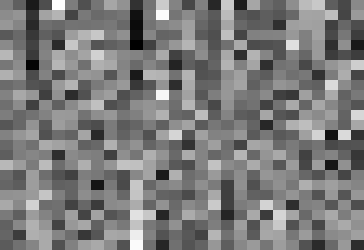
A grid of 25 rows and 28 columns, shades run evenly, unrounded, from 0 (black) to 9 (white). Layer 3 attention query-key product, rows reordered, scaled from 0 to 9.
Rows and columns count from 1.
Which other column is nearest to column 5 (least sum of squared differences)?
9
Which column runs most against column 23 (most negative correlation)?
21
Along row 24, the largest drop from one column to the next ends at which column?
12
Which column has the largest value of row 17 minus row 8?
11
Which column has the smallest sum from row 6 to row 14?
3
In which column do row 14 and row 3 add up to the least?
26
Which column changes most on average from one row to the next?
13
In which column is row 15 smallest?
15
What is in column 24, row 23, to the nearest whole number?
5
